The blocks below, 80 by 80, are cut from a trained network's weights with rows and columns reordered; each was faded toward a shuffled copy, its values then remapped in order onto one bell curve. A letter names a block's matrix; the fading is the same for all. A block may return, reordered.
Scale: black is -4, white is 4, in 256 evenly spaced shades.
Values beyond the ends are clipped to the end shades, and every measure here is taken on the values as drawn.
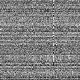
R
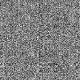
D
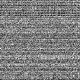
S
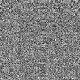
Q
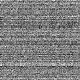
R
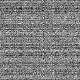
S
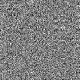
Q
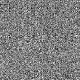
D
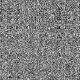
D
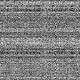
S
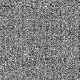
D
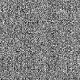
D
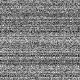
R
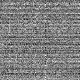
S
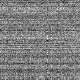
S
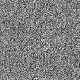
Q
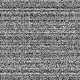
R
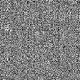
D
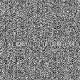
D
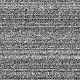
R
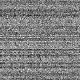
S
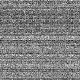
S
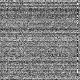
R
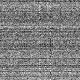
S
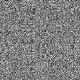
Q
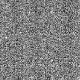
D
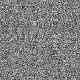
Q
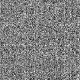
D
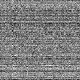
R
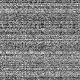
R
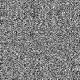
Q
